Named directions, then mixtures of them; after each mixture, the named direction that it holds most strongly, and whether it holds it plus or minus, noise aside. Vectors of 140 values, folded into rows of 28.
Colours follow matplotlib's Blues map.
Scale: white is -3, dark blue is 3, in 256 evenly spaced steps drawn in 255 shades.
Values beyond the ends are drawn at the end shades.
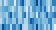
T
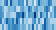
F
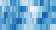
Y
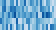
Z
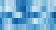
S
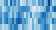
Y, plus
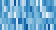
Z, minus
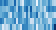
T, minus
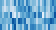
Z, minus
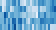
Y, plus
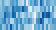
Y, plus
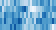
Y, plus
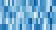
F, minus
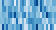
T, plus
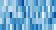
T, plus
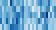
F, plus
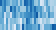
Y, minus
